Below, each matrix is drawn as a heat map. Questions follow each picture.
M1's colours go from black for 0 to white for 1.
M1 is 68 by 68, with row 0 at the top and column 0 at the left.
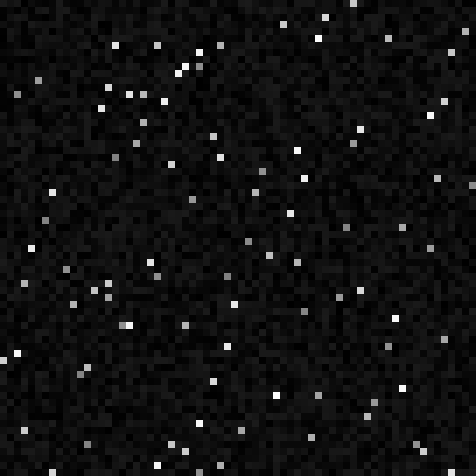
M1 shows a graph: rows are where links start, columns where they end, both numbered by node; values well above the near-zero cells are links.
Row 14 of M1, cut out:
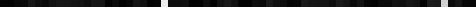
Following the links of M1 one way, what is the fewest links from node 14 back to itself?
4
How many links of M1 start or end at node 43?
4
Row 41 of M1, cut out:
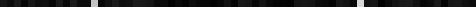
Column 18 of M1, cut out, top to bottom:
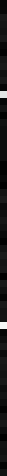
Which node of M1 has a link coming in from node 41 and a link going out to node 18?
node 13
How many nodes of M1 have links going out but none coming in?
1
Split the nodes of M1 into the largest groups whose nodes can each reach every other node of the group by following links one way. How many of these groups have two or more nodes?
7
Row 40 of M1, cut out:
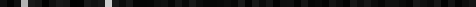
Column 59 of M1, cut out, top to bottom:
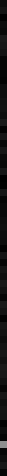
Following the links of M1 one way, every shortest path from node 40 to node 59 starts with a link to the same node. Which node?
node 15
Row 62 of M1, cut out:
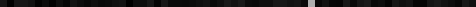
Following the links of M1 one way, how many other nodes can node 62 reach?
5
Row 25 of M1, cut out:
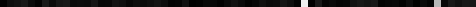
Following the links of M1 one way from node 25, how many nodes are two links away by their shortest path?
3
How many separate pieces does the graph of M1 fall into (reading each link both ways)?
9
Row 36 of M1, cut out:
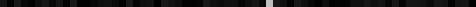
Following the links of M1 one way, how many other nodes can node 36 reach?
9
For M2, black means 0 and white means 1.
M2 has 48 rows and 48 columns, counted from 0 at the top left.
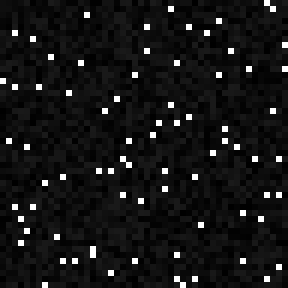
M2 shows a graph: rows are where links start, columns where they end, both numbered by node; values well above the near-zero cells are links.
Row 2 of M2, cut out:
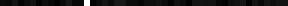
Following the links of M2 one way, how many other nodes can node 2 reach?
4
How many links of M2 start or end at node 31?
3
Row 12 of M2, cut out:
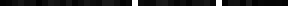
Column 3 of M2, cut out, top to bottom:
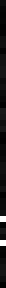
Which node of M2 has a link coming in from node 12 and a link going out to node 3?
node 36
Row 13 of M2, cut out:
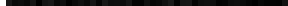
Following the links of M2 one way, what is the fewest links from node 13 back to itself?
6
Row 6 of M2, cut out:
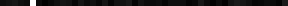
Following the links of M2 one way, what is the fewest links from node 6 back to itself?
4
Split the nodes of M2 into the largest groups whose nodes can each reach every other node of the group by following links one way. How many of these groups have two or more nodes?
7
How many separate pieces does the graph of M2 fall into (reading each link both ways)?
3
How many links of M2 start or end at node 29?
6
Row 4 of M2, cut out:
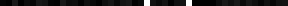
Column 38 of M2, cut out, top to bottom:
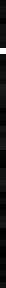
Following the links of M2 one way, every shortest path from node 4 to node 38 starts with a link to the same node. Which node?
node 24
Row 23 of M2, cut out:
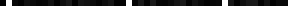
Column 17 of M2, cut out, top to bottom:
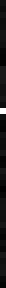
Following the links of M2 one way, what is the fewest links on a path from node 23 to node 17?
4
